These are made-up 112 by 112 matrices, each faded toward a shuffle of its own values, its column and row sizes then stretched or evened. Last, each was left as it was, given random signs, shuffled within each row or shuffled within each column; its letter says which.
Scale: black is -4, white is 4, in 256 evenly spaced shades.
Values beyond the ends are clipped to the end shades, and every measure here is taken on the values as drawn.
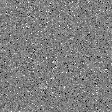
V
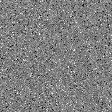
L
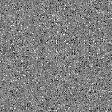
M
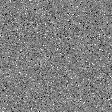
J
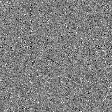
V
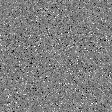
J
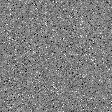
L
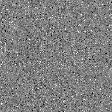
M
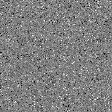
M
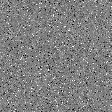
L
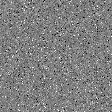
L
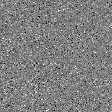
M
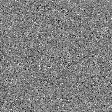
J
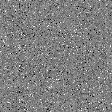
M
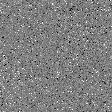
L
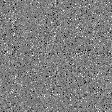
V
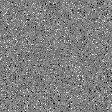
M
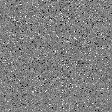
V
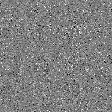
M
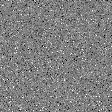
J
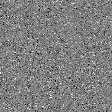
V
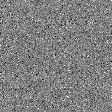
V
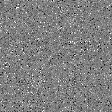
M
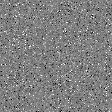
V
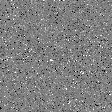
J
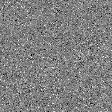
V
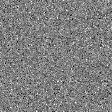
V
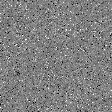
L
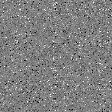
M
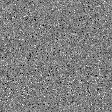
J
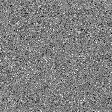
J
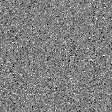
M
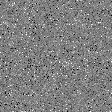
J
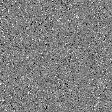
L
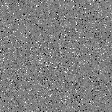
M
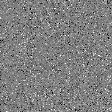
V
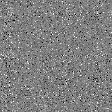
M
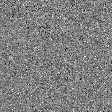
L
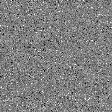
M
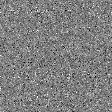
V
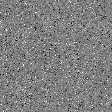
L
